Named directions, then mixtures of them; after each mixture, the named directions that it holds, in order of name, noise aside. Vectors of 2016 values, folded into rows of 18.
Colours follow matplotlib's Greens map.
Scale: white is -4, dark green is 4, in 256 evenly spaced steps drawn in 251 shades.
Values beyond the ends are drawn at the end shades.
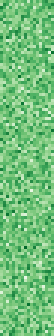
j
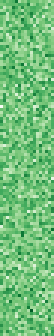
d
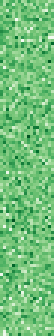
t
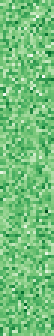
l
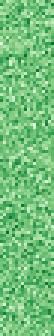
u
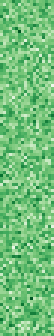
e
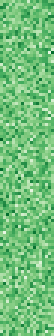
j.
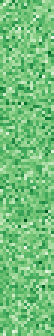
j, l, t.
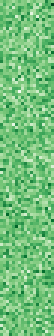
j, l, u.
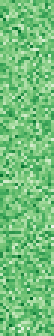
e.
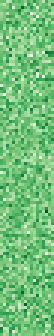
l, u.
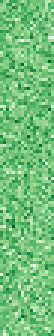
d, t.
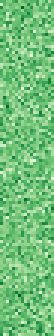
d, j, l.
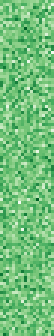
j, l, t.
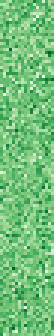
l.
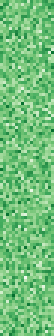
j.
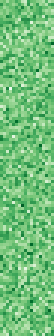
d, t, u.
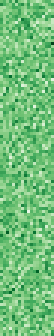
d, l, u.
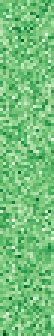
e, l, t.
